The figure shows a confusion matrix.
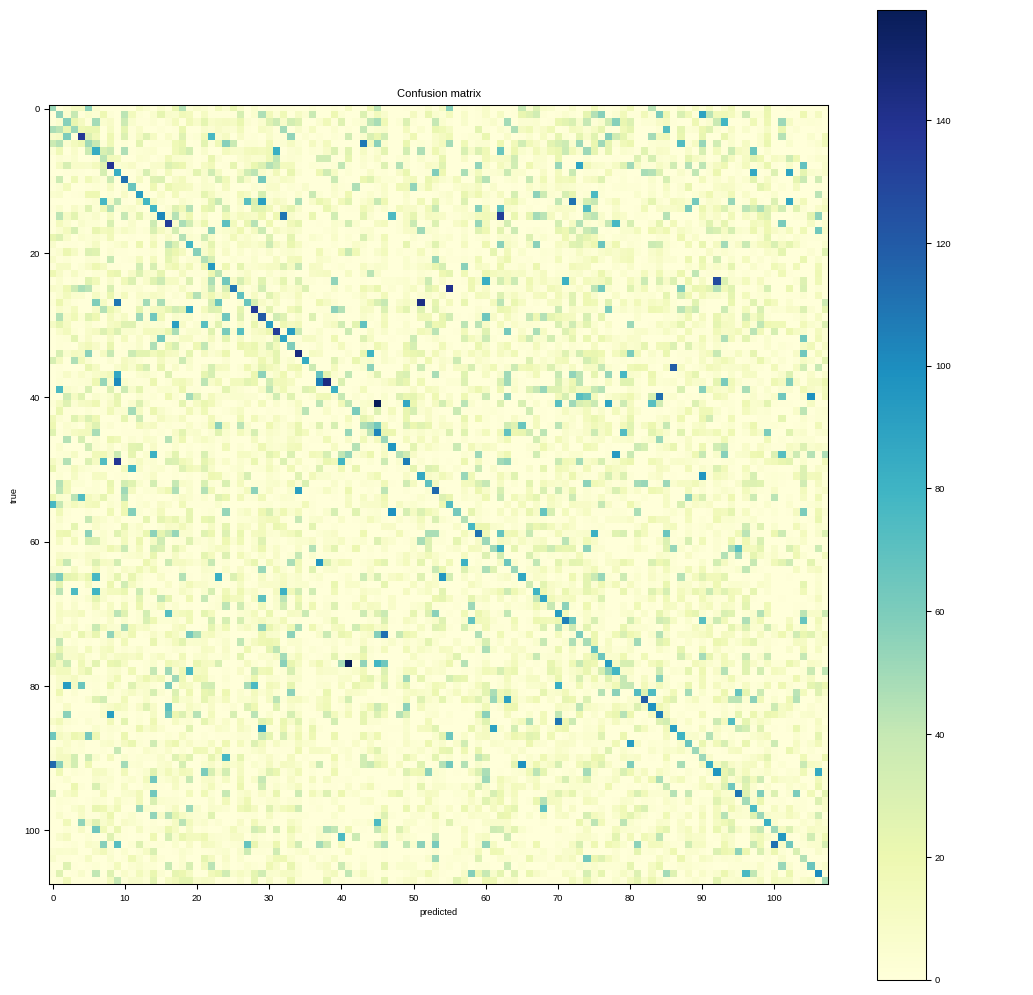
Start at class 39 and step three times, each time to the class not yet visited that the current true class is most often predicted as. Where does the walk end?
24
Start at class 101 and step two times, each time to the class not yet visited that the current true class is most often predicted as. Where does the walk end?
84
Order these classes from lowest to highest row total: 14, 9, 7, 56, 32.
7, 32, 56, 9, 14
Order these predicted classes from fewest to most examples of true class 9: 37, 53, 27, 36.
36, 37, 27, 53
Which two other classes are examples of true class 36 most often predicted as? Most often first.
86, 44
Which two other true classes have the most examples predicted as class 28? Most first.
80, 53
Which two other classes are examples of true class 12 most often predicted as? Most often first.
75, 67
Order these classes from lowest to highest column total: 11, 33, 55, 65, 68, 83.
65, 11, 55, 83, 68, 33
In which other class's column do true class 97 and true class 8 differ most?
73
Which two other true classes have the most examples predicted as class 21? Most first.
30, 92
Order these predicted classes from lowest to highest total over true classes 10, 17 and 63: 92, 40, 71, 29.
40, 71, 92, 29
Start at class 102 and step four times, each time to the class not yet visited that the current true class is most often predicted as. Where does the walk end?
33
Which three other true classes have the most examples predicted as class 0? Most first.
91, 55, 87
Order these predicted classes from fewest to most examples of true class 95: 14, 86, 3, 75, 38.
75, 3, 38, 86, 14
